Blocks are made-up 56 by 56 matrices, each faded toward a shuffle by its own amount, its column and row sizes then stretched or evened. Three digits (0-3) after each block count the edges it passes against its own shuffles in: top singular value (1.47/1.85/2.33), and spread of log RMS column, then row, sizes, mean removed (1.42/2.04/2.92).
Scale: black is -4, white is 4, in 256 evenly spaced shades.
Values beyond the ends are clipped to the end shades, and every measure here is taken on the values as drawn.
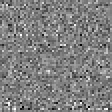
1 1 2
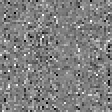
0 2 0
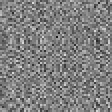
3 2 0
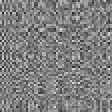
3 2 1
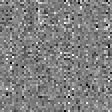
2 2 1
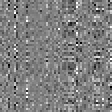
3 3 0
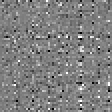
2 2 2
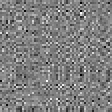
3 2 1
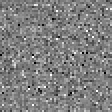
0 0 1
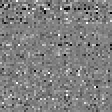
0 1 2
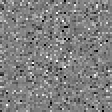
1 1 0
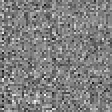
2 1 1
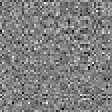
3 1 1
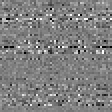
2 0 3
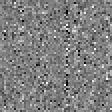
0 2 0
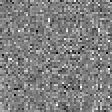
2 1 1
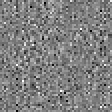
2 1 0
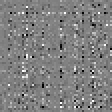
0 3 2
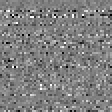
0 0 3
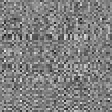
3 2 2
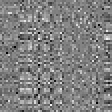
3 2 1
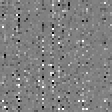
0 2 0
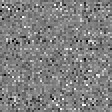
1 0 2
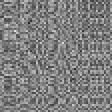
3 0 0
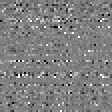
1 0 3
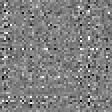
1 2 2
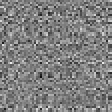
3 2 2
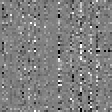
1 3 0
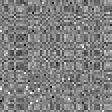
3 0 0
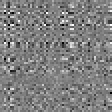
3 2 3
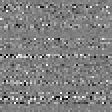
1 0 3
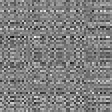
3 1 3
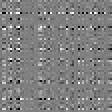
3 3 3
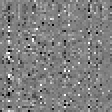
2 2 0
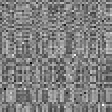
3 1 0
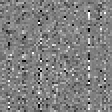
2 2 0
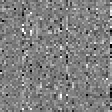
1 2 1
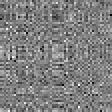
3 1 1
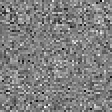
2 0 1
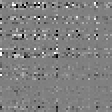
1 2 3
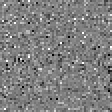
0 1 1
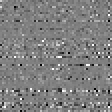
2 1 3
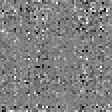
0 2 2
